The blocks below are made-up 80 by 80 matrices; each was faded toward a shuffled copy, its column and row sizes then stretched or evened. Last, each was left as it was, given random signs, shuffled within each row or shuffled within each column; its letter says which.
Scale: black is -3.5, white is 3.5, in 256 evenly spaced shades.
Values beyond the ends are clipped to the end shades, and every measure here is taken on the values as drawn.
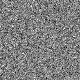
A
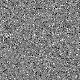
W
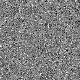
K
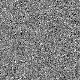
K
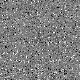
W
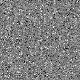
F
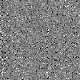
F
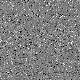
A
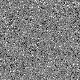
K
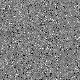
K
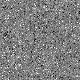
K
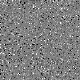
F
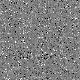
W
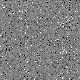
K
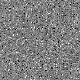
F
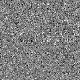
F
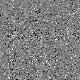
W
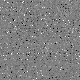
A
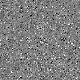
F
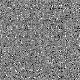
F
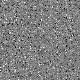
K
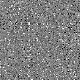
F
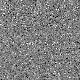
A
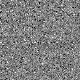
F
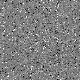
K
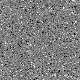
W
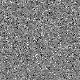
W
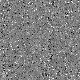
K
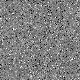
K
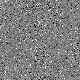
K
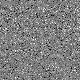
A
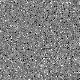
W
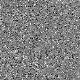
W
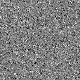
A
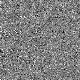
W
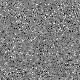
A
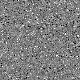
A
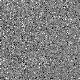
F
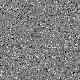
A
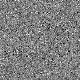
A
